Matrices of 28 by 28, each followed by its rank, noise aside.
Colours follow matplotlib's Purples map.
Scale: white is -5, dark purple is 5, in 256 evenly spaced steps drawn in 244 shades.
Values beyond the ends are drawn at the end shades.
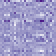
two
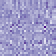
four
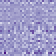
four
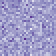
six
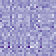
three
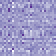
three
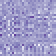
four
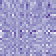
four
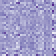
five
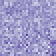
six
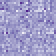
four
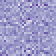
six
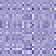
two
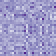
four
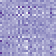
two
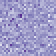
five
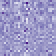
five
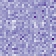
six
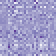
three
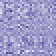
four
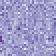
six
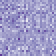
three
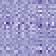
three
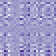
two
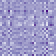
two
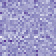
six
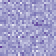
six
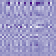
two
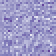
six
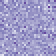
six
